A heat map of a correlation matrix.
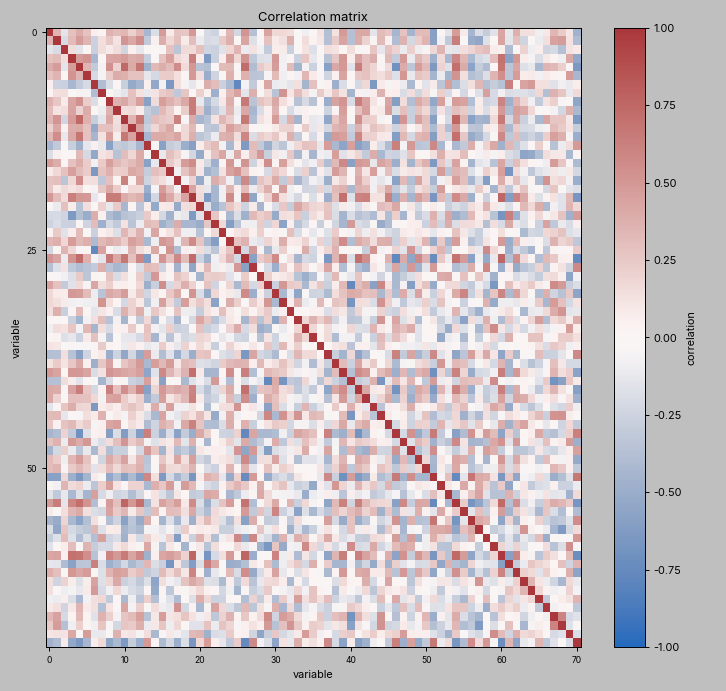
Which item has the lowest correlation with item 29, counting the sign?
40
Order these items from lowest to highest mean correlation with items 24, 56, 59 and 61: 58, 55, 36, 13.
55, 36, 58, 13
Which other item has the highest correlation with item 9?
19
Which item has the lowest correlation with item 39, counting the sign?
51
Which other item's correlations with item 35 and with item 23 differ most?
14
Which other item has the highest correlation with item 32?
68
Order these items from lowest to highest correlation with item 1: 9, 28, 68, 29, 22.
22, 28, 9, 29, 68
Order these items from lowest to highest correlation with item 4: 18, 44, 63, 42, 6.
6, 63, 44, 18, 42
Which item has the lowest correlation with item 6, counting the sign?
25
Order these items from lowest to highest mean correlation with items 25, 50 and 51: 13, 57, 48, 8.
8, 57, 13, 48
